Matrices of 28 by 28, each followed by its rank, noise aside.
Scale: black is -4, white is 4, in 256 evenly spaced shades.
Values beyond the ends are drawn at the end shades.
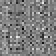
four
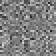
four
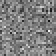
seven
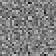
seven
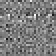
four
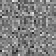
five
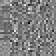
five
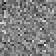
six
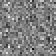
five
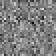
five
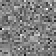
seven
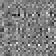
four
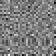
five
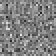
six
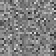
six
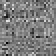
five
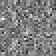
seven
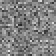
six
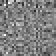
five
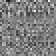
four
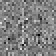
seven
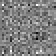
four
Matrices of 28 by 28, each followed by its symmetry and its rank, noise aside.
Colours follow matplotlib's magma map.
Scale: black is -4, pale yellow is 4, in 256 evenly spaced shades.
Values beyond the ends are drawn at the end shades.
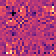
symmetric, rank four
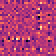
antisymmetric, rank four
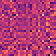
no symmetry, rank four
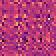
no symmetry, rank four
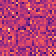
symmetric, rank six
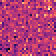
antisymmetric, rank eight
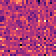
antisymmetric, rank four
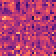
antisymmetric, rank four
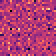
symmetric, rank six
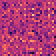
no symmetry, rank six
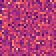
no symmetry, rank eight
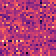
antisymmetric, rank six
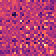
symmetric, rank four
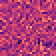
no symmetry, rank eight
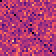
symmetric, rank eight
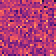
no symmetry, rank six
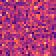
no symmetry, rank eight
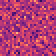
symmetric, rank eight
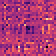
symmetric, rank four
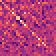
symmetric, rank six
